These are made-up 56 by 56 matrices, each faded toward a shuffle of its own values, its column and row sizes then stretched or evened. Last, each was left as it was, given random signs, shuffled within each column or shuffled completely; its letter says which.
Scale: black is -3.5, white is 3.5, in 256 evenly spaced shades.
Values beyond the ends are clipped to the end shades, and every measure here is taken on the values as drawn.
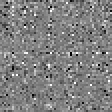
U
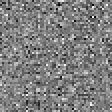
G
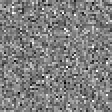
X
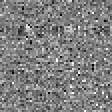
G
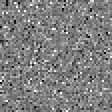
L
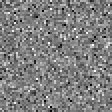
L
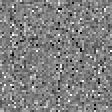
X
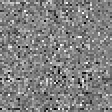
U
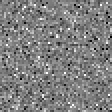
L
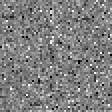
X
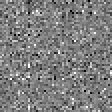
U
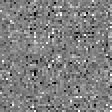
G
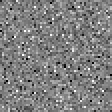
L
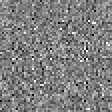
G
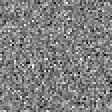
L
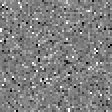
L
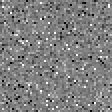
L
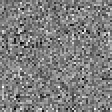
U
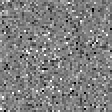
L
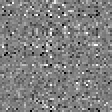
G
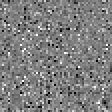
U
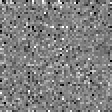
G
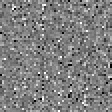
X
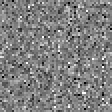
X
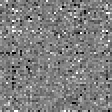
U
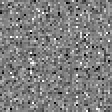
X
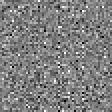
G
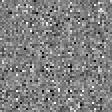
U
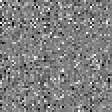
G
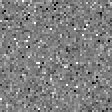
L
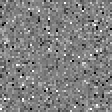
X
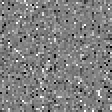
X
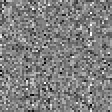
X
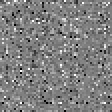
U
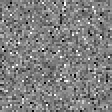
L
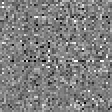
U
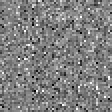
X
